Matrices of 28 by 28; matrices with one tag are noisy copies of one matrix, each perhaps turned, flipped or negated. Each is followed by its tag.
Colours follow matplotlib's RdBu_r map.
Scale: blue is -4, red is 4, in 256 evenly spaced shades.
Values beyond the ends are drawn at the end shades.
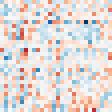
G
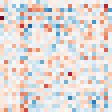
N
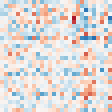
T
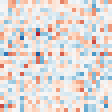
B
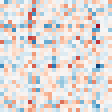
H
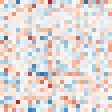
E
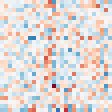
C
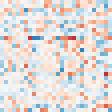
E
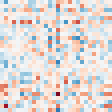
B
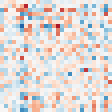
N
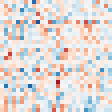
G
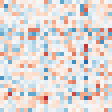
H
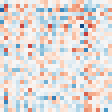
N
